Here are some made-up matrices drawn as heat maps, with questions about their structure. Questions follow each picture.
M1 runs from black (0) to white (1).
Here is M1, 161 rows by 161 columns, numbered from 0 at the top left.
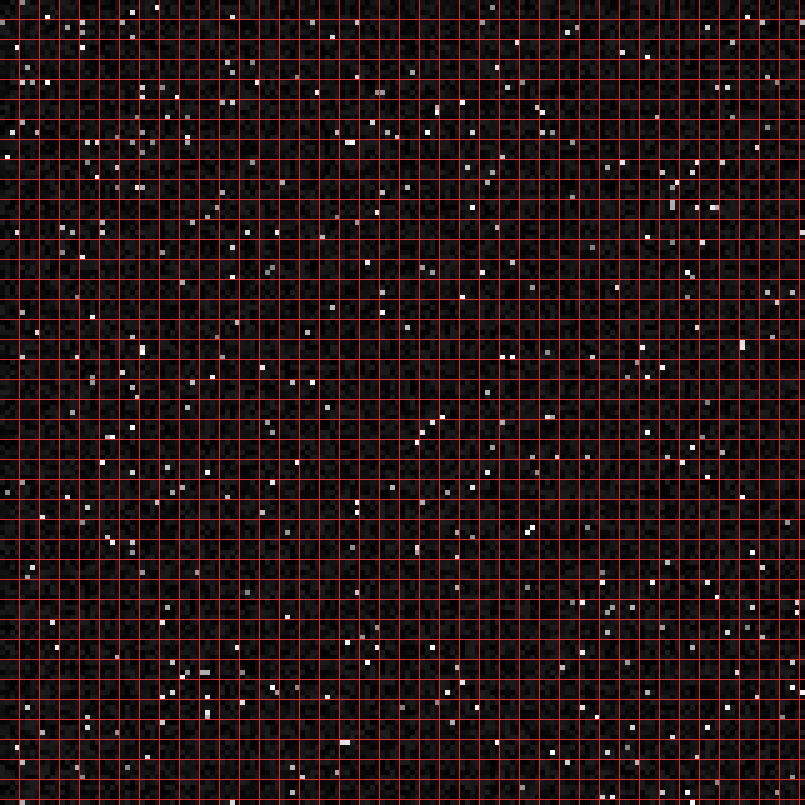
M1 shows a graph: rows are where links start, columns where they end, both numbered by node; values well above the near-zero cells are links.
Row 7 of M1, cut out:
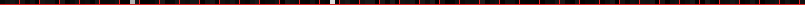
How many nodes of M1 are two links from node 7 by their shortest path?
9
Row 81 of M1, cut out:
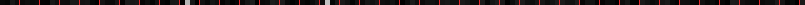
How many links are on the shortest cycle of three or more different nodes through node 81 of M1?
6
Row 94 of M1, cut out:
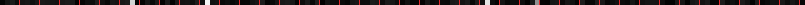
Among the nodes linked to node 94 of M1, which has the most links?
node 26
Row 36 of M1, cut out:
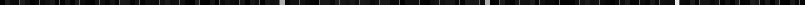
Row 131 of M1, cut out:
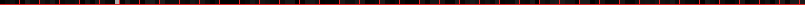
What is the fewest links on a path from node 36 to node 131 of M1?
7
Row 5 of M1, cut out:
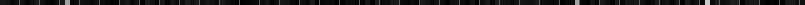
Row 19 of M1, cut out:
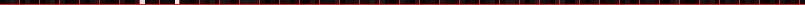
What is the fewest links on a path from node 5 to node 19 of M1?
5
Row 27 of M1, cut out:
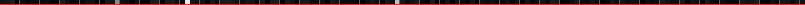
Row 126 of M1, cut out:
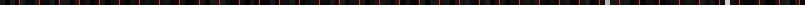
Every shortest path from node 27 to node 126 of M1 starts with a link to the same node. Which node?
node 23
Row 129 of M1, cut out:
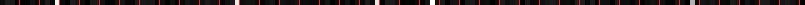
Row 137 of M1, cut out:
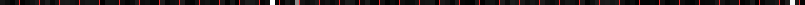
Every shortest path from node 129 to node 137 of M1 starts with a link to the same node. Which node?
node 86
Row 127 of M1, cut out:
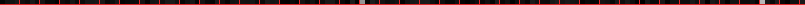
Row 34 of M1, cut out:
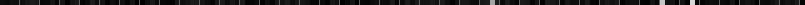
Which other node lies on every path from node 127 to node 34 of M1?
node 152
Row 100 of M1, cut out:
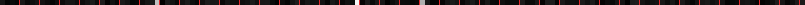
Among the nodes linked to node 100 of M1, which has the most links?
node 71
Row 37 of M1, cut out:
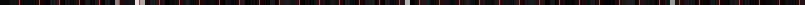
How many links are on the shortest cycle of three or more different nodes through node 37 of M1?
3
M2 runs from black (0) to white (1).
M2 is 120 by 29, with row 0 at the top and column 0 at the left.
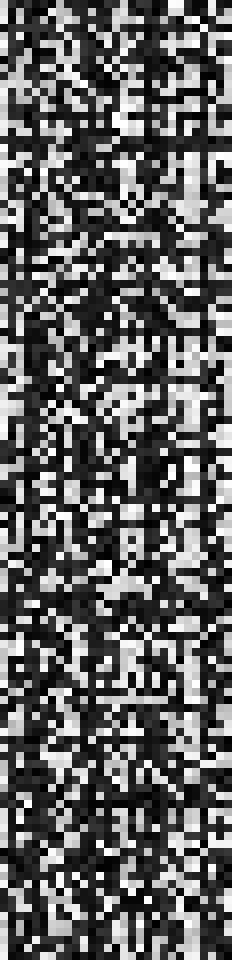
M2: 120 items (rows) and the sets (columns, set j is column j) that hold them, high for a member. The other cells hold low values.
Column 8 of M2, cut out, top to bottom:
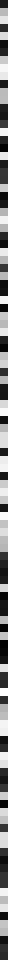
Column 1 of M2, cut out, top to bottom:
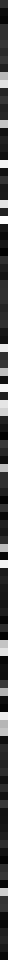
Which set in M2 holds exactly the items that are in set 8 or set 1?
2
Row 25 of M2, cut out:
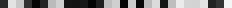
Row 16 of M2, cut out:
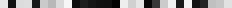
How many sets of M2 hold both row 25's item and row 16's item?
7
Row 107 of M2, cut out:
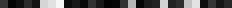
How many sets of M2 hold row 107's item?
7
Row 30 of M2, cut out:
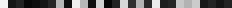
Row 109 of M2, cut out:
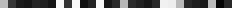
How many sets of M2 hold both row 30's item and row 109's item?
6
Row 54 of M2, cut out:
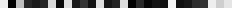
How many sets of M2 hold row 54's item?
10
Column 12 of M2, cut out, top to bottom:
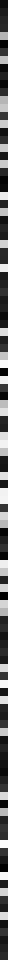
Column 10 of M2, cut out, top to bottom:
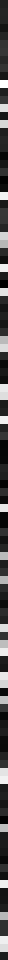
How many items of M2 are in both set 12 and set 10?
8
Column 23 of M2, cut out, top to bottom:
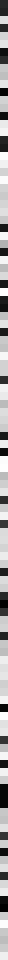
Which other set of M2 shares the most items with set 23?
24
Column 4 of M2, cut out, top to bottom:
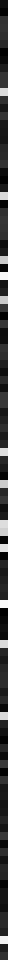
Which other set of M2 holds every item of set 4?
20
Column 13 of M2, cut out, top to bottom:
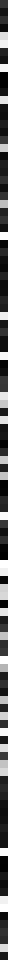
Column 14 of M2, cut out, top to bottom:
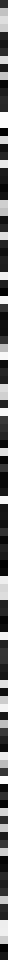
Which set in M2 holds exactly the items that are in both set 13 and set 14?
18
